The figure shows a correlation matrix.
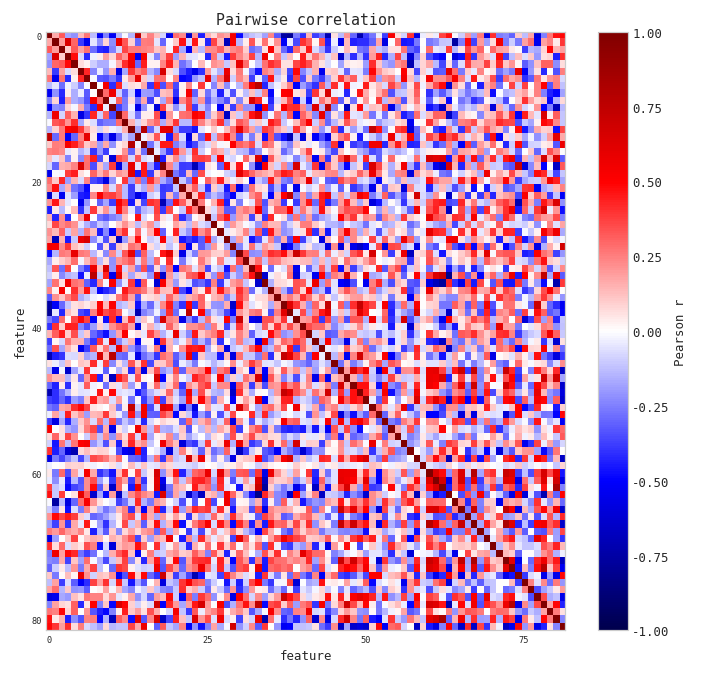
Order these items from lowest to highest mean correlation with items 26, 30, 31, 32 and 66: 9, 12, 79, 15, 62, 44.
62, 44, 9, 79, 12, 15
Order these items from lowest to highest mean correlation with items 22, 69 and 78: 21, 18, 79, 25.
18, 21, 79, 25
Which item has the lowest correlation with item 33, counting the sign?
63
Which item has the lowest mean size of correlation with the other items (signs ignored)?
59
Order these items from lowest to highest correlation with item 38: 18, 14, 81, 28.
14, 81, 28, 18
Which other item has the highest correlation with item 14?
0
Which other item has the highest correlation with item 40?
71
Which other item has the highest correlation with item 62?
80
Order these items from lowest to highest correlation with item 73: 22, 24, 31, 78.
22, 31, 24, 78
